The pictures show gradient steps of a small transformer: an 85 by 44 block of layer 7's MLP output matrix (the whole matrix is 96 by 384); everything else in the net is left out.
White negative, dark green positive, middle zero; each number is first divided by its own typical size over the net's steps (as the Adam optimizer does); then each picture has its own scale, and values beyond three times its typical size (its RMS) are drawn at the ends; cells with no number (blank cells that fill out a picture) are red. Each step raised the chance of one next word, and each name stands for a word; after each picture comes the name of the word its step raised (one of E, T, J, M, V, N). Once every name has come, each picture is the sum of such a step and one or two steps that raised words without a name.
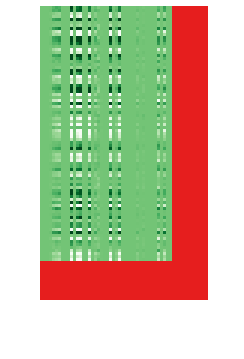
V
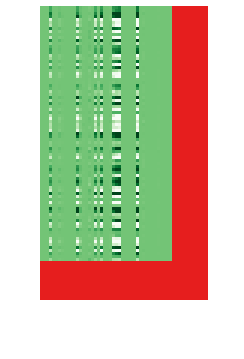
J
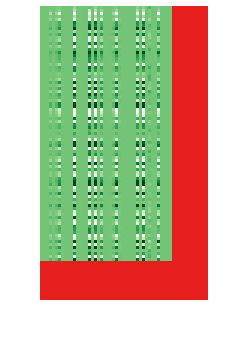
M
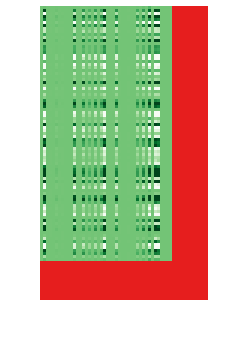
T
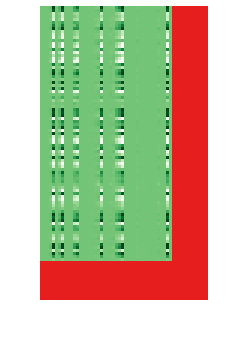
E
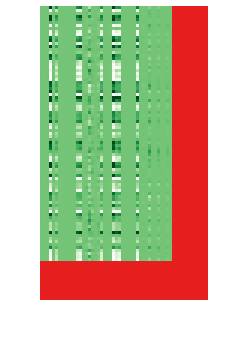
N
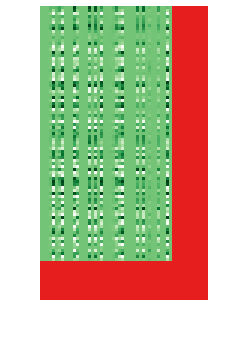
M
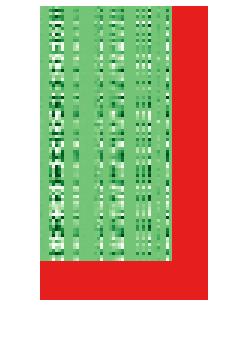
T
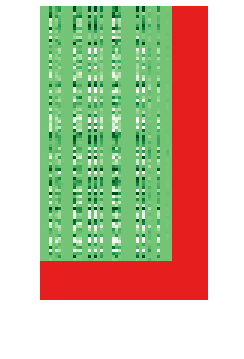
J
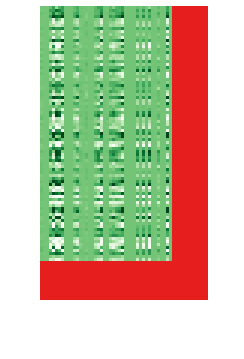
J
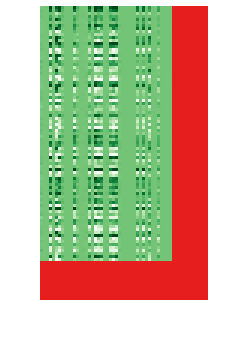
V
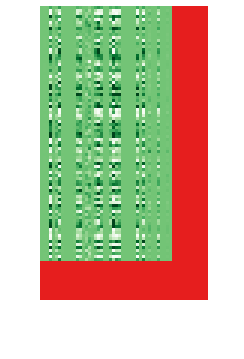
M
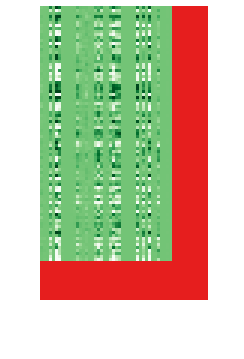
N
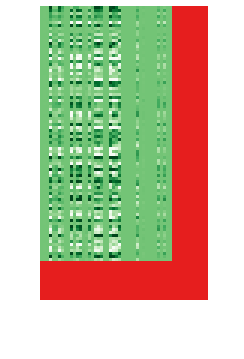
T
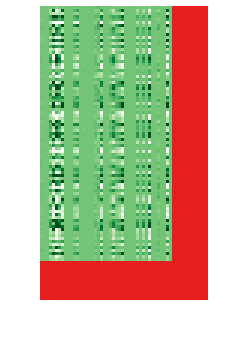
T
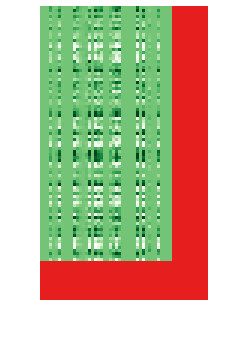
E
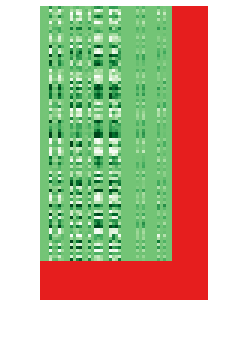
M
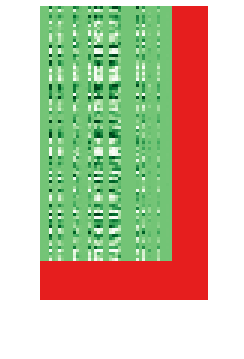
N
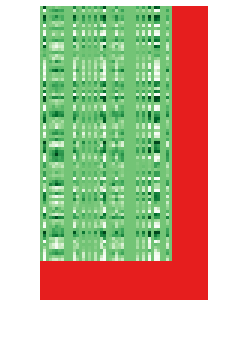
N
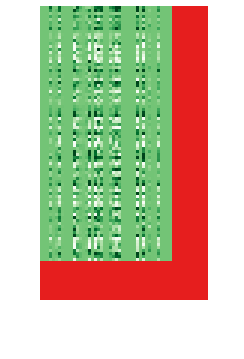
E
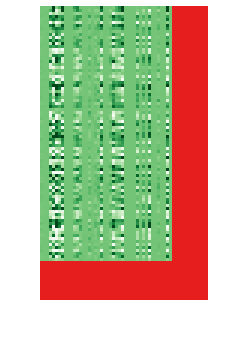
T
